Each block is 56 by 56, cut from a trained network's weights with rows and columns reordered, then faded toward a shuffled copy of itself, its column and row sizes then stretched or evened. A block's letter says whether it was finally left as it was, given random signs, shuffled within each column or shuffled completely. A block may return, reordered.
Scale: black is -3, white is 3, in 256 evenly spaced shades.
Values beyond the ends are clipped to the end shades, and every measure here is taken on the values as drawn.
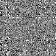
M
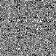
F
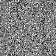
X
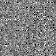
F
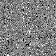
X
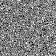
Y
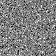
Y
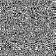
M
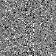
X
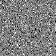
X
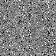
X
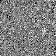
X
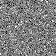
Y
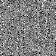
X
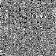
M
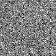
X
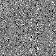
X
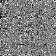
F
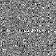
M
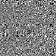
M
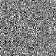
M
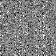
X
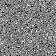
Y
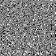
F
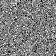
Y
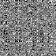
M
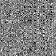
M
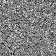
Y
